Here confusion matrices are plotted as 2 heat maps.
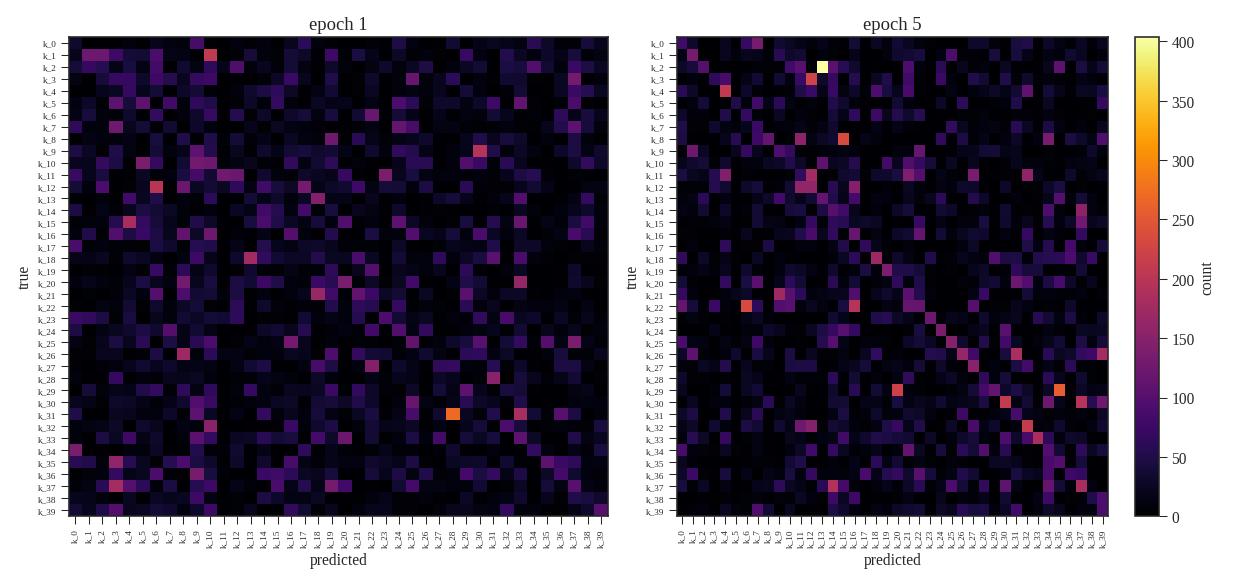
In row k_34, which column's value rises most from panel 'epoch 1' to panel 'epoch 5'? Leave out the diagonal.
k_21
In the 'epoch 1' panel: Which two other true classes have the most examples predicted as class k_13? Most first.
k_18, k_29
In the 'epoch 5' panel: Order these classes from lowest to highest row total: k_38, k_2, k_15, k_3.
k_38, k_15, k_3, k_2
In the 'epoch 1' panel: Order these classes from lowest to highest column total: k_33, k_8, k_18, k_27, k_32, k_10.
k_27, k_32, k_18, k_8, k_33, k_10
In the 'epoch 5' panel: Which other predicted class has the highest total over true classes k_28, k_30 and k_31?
k_37
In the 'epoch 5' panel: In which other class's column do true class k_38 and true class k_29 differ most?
k_35
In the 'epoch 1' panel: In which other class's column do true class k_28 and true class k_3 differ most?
k_31
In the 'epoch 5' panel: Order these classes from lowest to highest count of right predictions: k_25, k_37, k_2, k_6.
k_6, k_2, k_25, k_37
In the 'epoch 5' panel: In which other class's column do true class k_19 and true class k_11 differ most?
k_12
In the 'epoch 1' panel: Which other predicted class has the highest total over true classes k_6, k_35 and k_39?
k_3
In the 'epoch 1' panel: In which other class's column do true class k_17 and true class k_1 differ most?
k_10
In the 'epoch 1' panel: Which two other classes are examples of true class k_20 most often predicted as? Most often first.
k_33, k_8
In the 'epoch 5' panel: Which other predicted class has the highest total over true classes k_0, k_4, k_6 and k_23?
k_18
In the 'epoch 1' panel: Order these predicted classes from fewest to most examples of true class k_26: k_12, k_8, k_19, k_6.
k_12, k_6, k_19, k_8
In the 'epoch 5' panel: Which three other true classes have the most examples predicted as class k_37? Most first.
k_30, k_14, k_15
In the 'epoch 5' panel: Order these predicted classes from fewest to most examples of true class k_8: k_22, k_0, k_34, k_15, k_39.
k_22, k_0, k_39, k_34, k_15
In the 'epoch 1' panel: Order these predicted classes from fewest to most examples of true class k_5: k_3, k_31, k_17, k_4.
k_17, k_4, k_31, k_3
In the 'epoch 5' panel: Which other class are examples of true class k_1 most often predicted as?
k_25
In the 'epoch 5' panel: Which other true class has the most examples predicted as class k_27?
k_11
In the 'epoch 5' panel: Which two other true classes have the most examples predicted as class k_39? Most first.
k_26, k_30
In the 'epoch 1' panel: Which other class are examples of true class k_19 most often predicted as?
k_22
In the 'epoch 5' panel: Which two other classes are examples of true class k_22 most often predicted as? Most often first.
k_6, k_16
